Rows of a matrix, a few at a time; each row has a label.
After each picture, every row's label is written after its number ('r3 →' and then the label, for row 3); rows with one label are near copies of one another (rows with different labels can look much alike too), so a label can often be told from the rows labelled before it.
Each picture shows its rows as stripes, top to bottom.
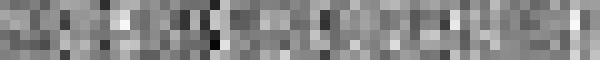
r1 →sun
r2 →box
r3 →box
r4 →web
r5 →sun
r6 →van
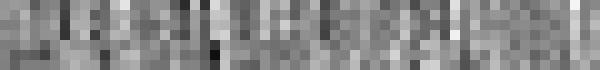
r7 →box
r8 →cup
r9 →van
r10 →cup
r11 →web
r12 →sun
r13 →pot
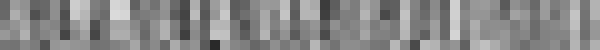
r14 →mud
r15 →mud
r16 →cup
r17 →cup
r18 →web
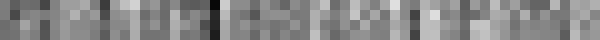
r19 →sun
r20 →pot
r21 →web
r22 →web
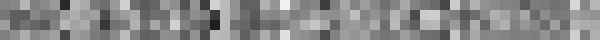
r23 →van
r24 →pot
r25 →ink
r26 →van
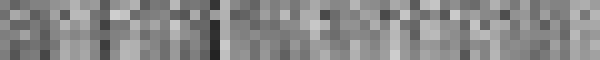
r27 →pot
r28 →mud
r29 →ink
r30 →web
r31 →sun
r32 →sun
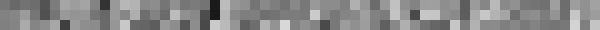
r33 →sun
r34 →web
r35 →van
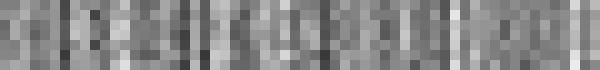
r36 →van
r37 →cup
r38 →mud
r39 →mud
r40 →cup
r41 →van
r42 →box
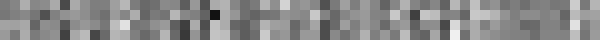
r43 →van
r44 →web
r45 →box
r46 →cup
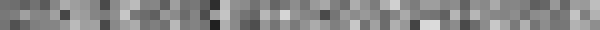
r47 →sun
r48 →van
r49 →pot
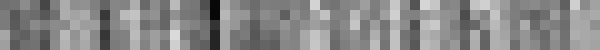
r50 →web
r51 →sun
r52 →pot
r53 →ink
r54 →ink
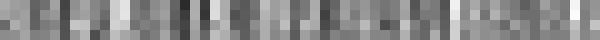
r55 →box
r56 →box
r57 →mud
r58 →cup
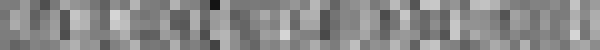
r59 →web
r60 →mud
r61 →mud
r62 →van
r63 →pot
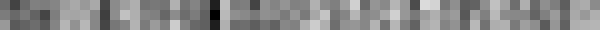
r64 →pot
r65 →sun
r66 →ink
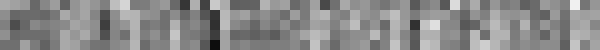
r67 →box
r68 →sun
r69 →pot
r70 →ink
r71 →web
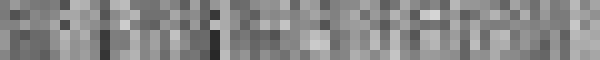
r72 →mud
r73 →pot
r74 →van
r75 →ink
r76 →ink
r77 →sun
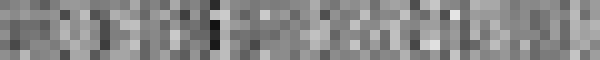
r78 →web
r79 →cup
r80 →sun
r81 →ink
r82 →pot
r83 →cup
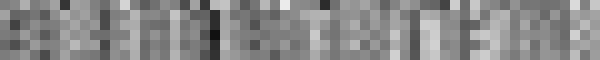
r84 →van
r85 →ink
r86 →pot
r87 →web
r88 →pot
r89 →web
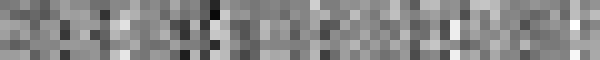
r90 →web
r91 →sun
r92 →box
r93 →cup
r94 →pot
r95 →box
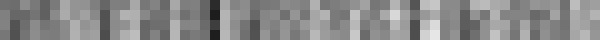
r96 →web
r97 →sun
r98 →pot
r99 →pot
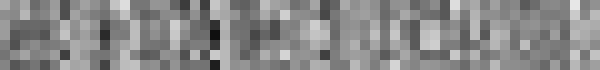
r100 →box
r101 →van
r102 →ink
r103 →ink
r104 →pot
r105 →van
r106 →sun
